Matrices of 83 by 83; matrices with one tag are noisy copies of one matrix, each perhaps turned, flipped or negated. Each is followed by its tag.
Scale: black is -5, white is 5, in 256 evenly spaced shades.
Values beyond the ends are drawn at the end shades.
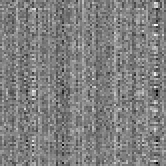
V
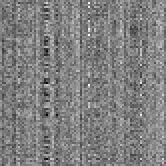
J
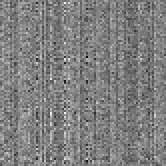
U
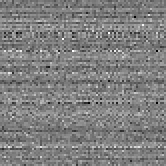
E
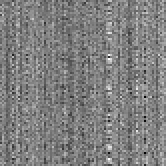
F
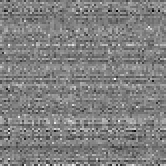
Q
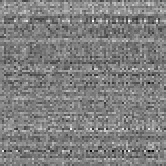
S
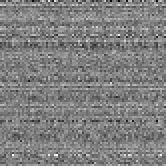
Q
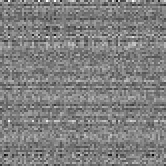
Q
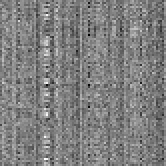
J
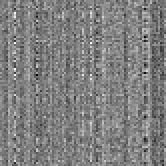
S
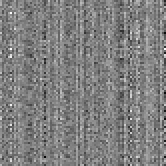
Q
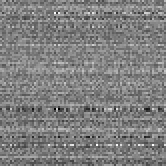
F
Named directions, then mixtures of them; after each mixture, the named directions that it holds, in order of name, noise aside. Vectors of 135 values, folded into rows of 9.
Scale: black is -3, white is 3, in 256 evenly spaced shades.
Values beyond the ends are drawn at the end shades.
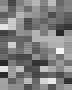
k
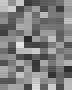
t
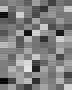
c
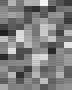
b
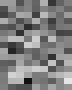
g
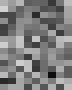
c, t.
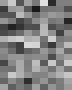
b, g.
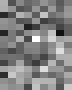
g, k, t.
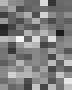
b, g, t.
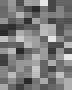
b, g.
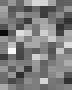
b, k.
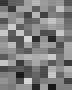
g, t.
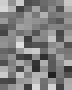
t.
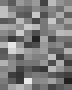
g.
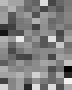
b, g, t.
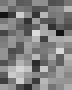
c, g, k.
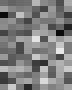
c, g, k.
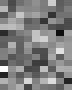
k.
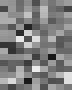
c, g.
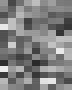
k.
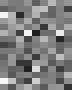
c.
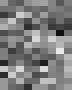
g, k.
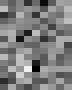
b, c.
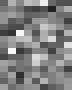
b.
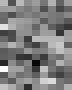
k, t.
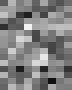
b, g, k.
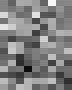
c, g, k.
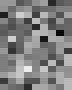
c, g.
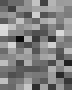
b, g, t.
